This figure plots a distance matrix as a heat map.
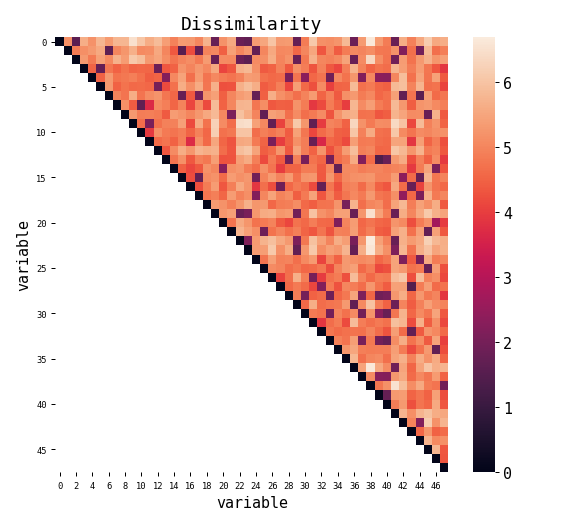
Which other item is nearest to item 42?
6
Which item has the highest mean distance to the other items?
38
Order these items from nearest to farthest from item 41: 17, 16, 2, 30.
2, 30, 17, 16
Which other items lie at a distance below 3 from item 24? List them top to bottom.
1, 6, 15, 17, 42, 44
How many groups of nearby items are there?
11
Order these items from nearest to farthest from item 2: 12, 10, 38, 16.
16, 12, 10, 38
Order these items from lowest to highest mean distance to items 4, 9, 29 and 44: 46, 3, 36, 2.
2, 36, 3, 46
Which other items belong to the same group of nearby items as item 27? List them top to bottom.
16, 32, 43
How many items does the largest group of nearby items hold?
8
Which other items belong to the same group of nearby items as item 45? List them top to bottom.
8, 21, 25
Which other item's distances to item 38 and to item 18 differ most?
35
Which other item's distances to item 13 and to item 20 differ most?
39
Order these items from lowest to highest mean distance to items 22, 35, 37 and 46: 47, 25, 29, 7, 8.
29, 47, 7, 25, 8
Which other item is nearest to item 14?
34
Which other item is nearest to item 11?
31
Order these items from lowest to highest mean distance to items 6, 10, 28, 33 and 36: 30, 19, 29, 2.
30, 29, 2, 19
